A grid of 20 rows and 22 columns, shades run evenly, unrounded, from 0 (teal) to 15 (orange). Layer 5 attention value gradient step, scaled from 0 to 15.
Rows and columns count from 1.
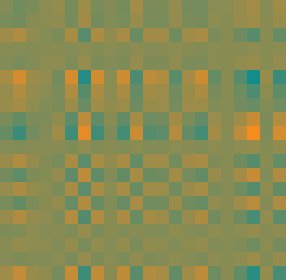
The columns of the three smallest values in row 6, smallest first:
20, 7, 22
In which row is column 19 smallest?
6
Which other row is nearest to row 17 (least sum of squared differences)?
11
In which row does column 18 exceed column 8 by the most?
10
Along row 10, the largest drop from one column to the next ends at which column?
8
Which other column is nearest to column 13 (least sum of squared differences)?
12
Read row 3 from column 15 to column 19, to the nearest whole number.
9 10 7 8 6
